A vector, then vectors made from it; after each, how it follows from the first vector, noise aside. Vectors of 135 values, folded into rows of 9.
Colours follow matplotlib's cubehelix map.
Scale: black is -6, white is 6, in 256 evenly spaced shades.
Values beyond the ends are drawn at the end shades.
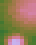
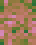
wrapped around, negated, partly zeroed.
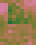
wrapped around, partly zeroed.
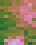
copied.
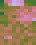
wrapped around, partly zeroed.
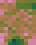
negated, partly zeroed.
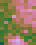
copied.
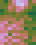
reversed.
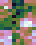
wrapped around, scaled up.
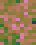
wrapped around, negated, partly zeroed.
